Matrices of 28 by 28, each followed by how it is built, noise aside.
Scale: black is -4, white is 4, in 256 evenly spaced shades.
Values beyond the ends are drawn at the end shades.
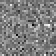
uneven rows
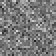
Toeplitz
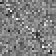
banded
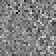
upper triangular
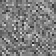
Toeplitz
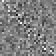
banded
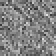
Toeplitz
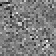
banded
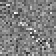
banded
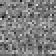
blocks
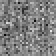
blocks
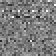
uneven rows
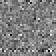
uneven rows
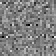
uneven rows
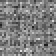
blocks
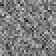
Toeplitz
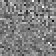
upper triangular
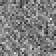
Toeplitz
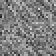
Toeplitz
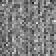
blocks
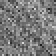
Toeplitz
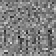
blocks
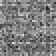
blocks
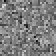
banded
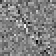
banded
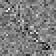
banded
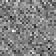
Toeplitz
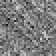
Toeplitz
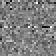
uneven rows
